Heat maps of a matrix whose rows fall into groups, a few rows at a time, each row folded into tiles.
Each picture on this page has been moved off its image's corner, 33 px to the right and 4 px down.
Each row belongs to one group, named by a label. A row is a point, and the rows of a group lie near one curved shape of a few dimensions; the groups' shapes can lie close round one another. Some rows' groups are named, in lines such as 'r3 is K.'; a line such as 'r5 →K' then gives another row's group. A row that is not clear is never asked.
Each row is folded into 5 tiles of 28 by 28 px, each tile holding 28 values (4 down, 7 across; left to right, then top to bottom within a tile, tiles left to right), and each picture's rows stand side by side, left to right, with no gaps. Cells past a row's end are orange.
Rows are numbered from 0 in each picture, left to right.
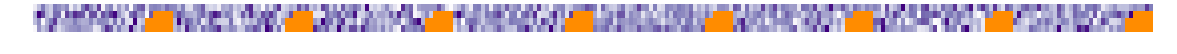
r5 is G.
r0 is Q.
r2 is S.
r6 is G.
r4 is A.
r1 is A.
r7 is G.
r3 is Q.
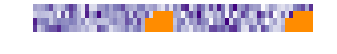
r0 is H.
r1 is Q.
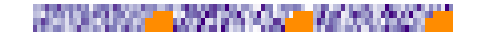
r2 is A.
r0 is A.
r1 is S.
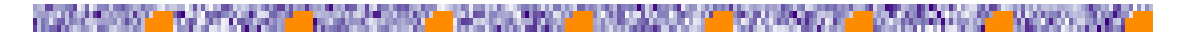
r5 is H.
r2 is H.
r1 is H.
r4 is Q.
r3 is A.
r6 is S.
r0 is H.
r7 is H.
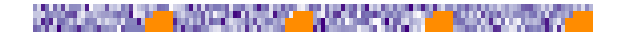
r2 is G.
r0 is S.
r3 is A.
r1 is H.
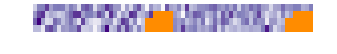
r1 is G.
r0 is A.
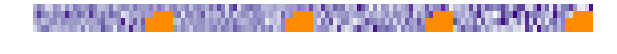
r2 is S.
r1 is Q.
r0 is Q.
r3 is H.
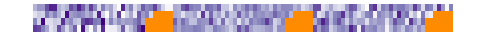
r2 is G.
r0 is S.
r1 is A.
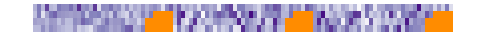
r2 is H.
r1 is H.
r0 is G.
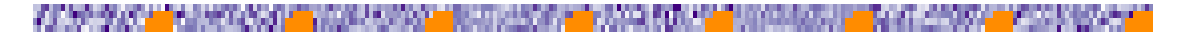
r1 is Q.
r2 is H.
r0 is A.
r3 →G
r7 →G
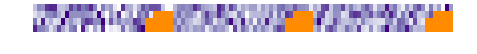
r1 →S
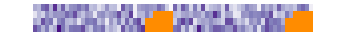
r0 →S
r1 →S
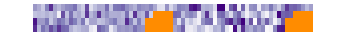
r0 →H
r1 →S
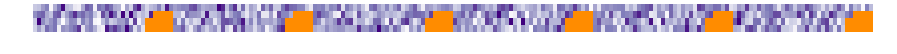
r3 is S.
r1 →S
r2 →G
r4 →S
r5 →A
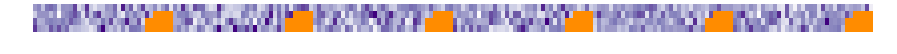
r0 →H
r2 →H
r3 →H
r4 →Q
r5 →H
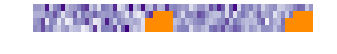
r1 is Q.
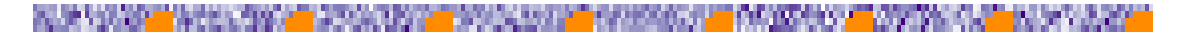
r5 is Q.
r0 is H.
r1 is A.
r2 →A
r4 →Q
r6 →S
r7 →H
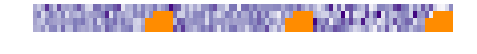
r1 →G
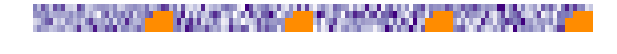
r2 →Q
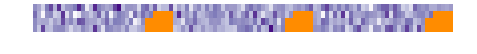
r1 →Q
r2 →A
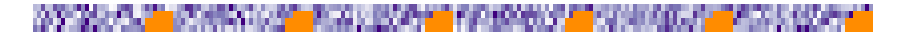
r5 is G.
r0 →S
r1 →S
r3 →Q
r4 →Q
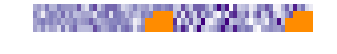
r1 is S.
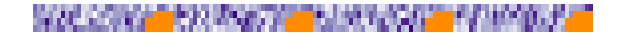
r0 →A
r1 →H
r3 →Q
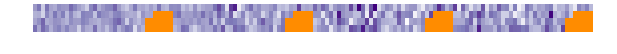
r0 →G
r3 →A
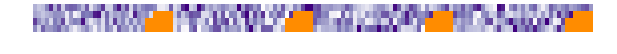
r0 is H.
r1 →Q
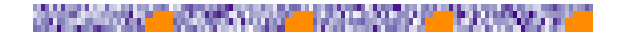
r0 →S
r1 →S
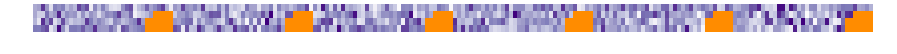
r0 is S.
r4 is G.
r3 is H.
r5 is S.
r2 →S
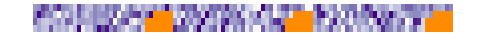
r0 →G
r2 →H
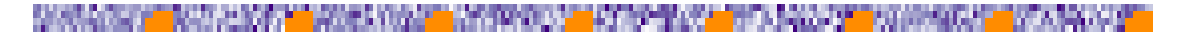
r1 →G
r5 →S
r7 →S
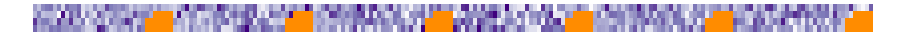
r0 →A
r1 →G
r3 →S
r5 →H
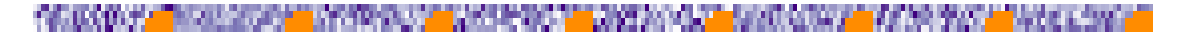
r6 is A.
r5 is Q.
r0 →Q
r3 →G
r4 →S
